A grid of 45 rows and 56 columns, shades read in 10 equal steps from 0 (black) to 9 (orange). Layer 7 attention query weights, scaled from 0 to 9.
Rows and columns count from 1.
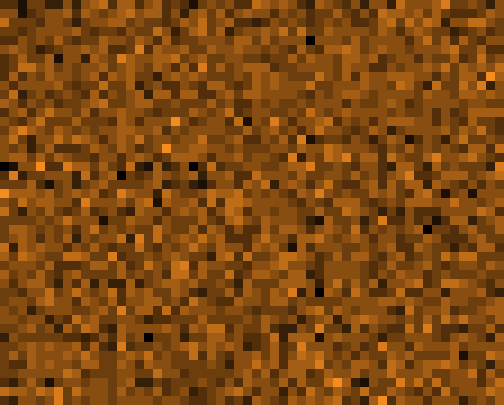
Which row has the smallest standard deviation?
12
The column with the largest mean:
37
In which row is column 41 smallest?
43
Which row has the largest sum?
23
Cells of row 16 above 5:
12
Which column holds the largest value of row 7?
14
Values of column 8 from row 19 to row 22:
8 5 5 5
